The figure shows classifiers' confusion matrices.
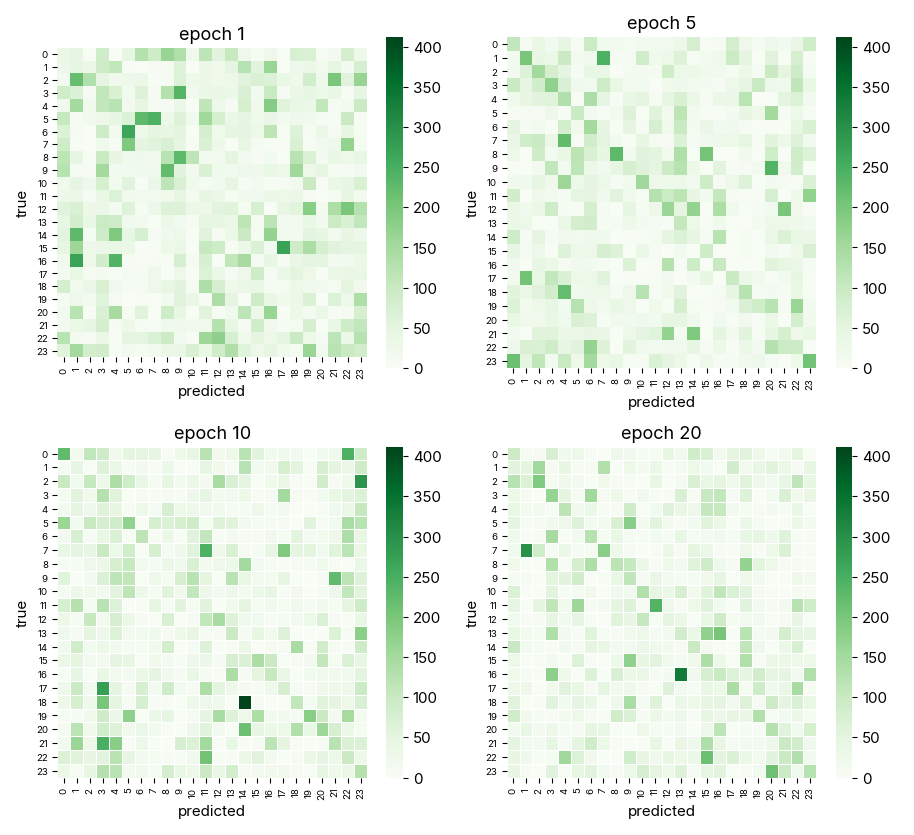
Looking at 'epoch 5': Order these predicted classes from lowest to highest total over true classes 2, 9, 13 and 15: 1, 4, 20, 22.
1, 4, 22, 20
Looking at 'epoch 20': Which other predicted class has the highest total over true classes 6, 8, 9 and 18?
3
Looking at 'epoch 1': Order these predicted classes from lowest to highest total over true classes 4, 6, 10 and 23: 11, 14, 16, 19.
14, 11, 19, 16
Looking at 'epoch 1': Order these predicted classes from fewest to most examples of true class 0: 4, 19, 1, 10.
4, 10, 1, 19
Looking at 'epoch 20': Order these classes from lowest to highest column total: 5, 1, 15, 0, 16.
1, 5, 0, 16, 15
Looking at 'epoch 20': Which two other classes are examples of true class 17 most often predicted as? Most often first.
22, 19
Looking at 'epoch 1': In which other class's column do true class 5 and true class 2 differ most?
7
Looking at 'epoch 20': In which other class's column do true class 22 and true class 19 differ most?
15
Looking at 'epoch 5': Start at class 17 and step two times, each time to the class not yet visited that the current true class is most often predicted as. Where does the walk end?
7
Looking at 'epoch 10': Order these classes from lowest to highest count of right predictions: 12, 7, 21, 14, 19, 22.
14, 7, 22, 21, 12, 19
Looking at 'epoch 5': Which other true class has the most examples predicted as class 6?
22
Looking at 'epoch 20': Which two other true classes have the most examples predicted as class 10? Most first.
12, 23
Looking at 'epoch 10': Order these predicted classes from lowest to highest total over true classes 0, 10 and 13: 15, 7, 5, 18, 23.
18, 7, 15, 5, 23
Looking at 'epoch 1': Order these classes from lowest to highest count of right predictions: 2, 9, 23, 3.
9, 23, 3, 2
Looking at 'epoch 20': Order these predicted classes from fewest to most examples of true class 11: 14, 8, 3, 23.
14, 8, 23, 3
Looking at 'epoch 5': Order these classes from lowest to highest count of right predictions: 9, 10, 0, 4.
9, 0, 4, 10
